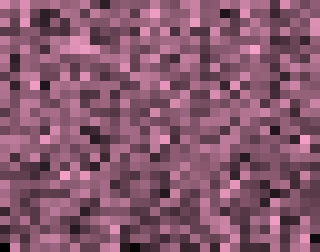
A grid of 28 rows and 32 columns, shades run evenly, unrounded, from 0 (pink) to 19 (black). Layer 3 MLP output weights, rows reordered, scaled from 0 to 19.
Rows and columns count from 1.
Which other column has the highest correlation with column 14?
1
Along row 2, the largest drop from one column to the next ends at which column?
25
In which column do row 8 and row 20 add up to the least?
7
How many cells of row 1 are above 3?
29
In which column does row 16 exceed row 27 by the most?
30
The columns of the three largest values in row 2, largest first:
23, 5, 28
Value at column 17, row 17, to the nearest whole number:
12
